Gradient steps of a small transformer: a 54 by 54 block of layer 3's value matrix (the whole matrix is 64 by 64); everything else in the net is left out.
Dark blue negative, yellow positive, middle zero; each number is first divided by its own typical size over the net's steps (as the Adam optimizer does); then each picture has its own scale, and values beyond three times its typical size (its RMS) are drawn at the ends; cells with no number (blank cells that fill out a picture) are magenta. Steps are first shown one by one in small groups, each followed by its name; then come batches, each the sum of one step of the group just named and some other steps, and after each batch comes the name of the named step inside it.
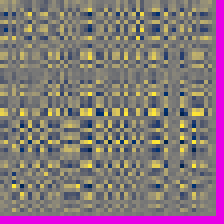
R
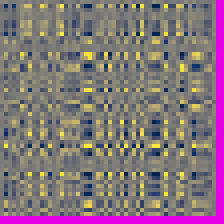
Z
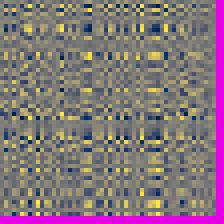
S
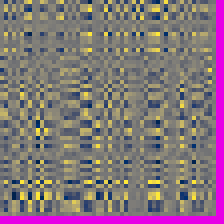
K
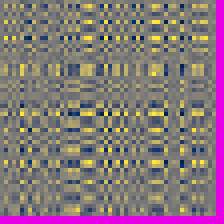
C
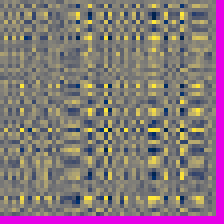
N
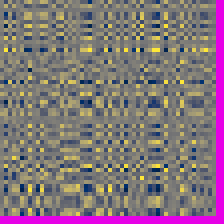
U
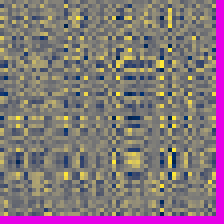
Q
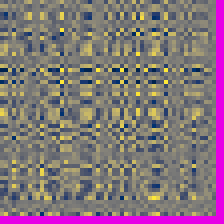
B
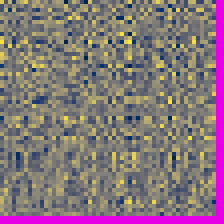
Q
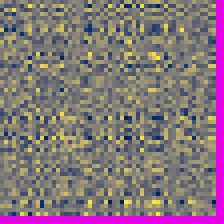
S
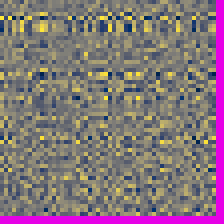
K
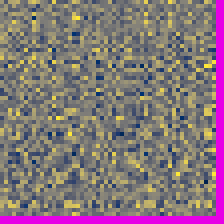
Q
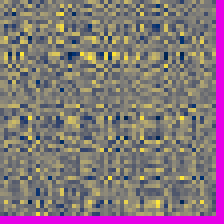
S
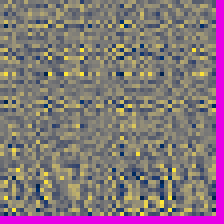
U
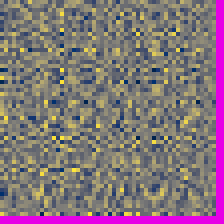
B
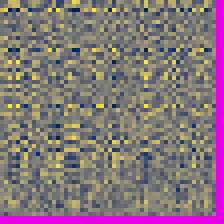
R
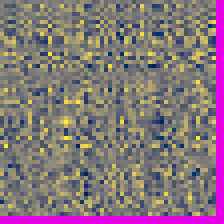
Z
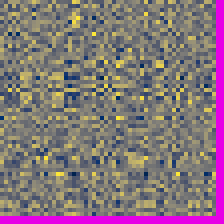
Q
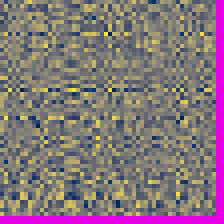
K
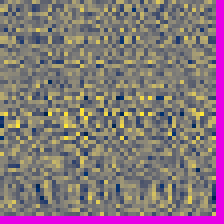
R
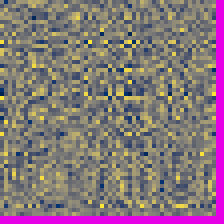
Q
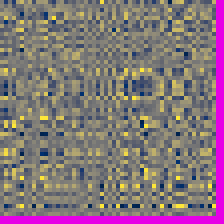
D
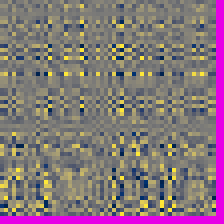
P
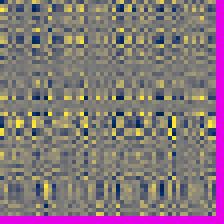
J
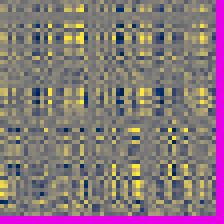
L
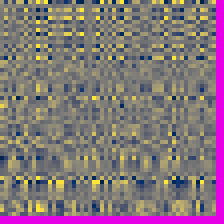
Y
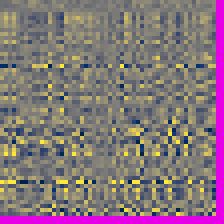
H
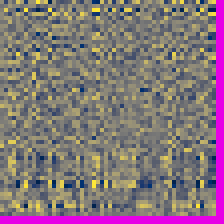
Y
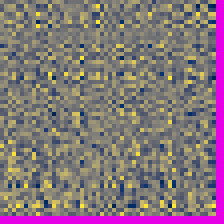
P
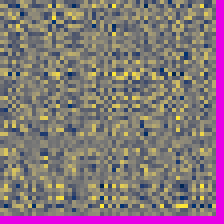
D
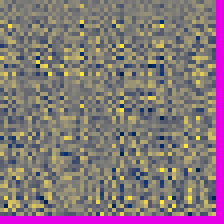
P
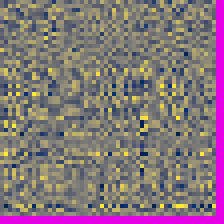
D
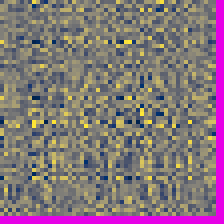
J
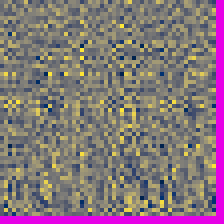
P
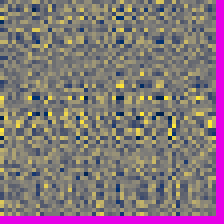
J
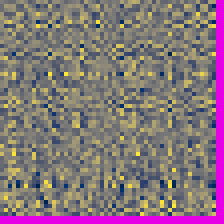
P
